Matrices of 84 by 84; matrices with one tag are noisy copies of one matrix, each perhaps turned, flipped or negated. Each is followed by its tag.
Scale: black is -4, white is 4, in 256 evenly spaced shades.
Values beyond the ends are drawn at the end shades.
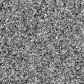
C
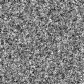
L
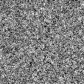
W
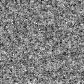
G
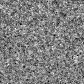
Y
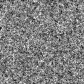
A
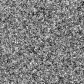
W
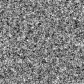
Y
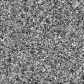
A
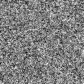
C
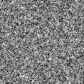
Y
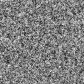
Y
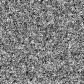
G
